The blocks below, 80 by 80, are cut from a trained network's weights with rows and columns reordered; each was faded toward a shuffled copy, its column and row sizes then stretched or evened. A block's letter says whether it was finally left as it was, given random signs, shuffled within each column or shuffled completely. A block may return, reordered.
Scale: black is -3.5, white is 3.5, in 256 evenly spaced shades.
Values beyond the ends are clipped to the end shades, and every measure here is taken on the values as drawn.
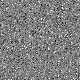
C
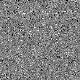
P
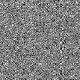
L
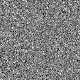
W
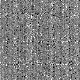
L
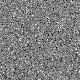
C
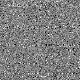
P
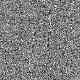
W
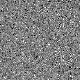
W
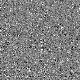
P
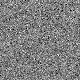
C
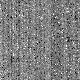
W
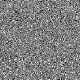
L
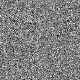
P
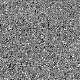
P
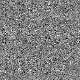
P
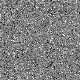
W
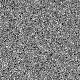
C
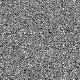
P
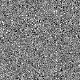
P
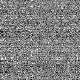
L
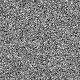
C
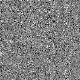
P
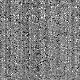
L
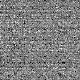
L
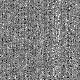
W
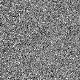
W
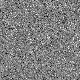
C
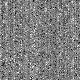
W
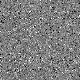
P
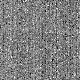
W
